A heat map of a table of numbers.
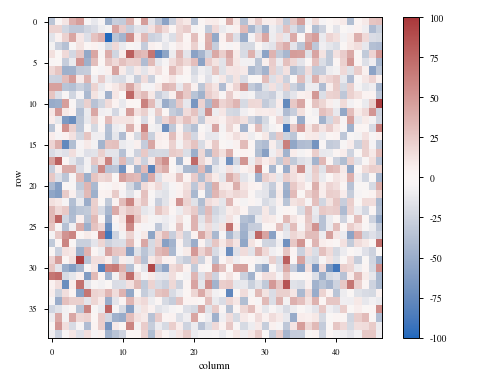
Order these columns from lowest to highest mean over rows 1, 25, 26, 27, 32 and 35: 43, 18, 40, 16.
16, 40, 18, 43
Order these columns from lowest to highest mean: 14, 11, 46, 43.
46, 14, 43, 11
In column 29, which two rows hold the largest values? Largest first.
26, 18
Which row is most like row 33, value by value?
28
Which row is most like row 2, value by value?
34
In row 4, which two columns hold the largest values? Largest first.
11, 14
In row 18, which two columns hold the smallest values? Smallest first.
14, 10
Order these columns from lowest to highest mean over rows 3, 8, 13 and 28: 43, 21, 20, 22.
21, 43, 20, 22
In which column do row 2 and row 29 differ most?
8
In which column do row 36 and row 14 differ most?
20
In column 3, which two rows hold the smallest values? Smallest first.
12, 30
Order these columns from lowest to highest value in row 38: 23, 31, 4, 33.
33, 31, 4, 23
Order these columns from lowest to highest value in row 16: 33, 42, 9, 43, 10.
33, 10, 42, 9, 43
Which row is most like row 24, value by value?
31
